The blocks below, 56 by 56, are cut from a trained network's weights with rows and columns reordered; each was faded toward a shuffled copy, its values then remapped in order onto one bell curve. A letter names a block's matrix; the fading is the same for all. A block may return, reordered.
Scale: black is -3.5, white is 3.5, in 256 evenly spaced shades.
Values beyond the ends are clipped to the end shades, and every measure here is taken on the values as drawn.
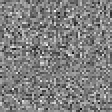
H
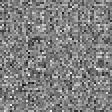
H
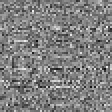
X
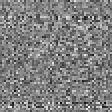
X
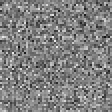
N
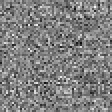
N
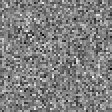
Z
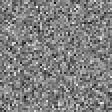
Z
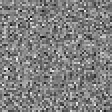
H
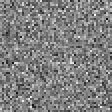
Z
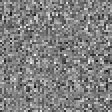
H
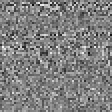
X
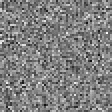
Z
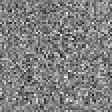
H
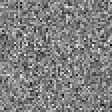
Z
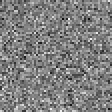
N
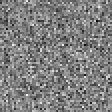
Z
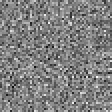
N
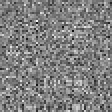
H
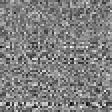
X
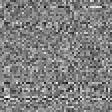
X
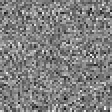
N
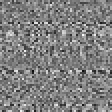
X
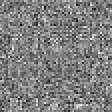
N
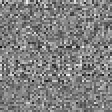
X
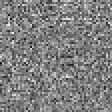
N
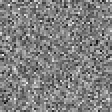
Z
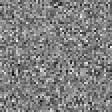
H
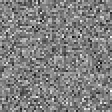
Z
